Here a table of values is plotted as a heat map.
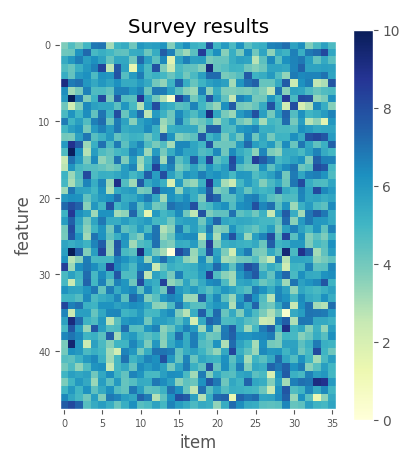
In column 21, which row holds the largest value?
46
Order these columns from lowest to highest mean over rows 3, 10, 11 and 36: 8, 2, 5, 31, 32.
32, 8, 2, 31, 5
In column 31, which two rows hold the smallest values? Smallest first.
8, 22
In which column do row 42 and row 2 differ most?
19
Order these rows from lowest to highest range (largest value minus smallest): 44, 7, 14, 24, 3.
24, 44, 14, 3, 7
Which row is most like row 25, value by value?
37
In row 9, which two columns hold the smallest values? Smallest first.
11, 22
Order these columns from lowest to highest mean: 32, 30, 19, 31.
30, 32, 31, 19
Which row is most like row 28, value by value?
6
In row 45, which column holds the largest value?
29
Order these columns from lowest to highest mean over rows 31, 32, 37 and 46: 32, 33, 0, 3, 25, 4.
33, 32, 3, 0, 25, 4
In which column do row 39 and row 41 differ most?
1
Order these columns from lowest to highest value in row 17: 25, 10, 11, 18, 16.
25, 10, 16, 18, 11
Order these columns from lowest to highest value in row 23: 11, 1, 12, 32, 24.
12, 24, 11, 32, 1
